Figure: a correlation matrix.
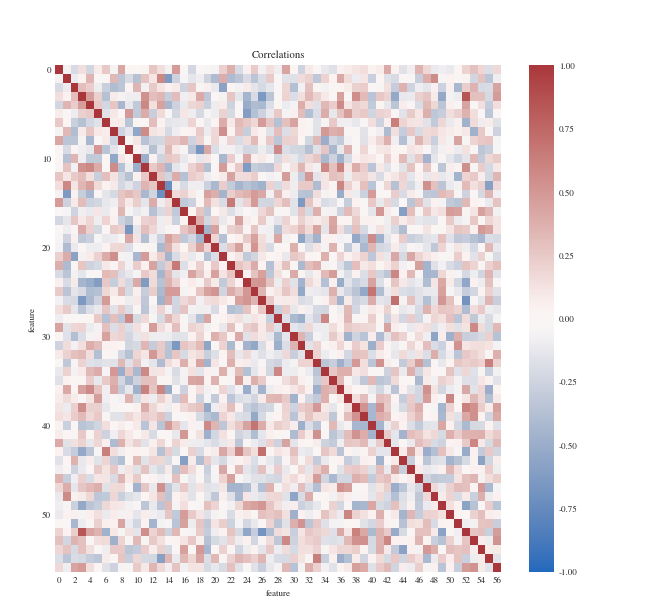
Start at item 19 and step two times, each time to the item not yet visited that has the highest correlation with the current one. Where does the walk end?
25
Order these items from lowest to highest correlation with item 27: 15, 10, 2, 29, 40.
15, 2, 10, 40, 29
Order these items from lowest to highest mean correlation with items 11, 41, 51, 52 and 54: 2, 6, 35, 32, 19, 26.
19, 26, 6, 2, 35, 32
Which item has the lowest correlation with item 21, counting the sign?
2
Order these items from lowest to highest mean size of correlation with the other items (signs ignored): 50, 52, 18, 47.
50, 18, 47, 52
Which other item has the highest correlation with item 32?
12
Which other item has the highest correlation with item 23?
43
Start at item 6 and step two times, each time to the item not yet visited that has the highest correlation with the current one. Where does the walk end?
26
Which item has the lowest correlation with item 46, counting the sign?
35
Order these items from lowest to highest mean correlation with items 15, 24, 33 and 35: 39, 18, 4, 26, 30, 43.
4, 39, 30, 43, 26, 18
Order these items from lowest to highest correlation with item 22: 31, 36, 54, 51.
31, 51, 36, 54
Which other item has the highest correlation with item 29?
53
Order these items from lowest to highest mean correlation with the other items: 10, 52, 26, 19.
19, 10, 26, 52
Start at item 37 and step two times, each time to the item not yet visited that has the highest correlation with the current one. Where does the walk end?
16
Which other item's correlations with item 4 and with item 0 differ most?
8
